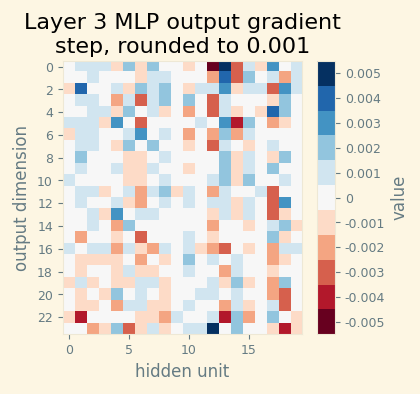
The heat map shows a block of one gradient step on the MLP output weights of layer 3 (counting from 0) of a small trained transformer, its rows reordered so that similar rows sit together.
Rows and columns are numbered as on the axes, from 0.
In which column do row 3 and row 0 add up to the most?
13
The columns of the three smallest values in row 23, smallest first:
18, 5, 2
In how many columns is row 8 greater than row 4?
8
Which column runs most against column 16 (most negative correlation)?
17
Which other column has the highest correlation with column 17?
3
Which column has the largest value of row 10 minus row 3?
12
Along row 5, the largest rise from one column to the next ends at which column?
15
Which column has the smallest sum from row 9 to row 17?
6
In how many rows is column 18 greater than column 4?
12
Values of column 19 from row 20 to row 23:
0 0 -0.001 -0.001
